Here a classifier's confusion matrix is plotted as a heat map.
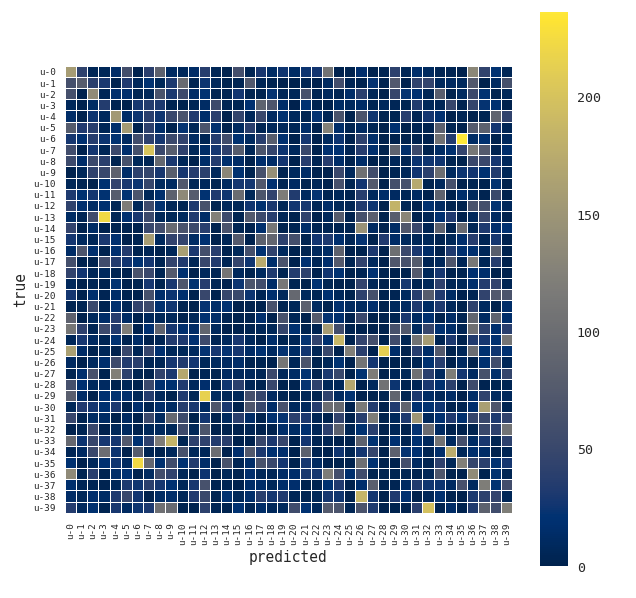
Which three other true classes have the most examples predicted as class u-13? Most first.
u-34, u-30, u-3
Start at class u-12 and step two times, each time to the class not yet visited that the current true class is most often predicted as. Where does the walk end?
u-0
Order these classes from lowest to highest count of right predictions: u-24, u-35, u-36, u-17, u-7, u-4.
u-35, u-36, u-4, u-17, u-24, u-7
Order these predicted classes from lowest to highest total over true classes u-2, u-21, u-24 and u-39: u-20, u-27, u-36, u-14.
u-14, u-20, u-27, u-36
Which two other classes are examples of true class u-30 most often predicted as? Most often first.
u-37, u-26
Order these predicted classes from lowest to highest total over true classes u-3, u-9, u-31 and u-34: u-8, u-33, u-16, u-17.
u-8, u-16, u-33, u-17
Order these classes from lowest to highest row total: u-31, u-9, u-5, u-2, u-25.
u-2, u-5, u-31, u-25, u-9
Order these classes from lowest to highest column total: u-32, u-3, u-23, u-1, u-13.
u-1, u-13, u-3, u-32, u-23
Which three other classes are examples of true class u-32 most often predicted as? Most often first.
u-39, u-24, u-12
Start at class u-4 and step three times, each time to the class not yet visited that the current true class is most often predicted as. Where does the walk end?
u-19
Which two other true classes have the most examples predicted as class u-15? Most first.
u-11, u-7
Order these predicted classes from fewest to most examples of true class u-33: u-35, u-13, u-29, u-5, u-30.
u-30, u-29, u-13, u-35, u-5
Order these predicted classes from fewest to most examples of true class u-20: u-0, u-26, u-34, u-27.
u-34, u-0, u-26, u-27
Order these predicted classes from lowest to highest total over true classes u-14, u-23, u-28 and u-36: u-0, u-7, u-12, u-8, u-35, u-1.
u-1, u-35, u-7, u-12, u-8, u-0
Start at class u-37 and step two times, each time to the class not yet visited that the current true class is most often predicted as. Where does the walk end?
u-10
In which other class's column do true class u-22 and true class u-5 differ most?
u-23
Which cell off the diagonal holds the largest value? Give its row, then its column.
u-6, u-35
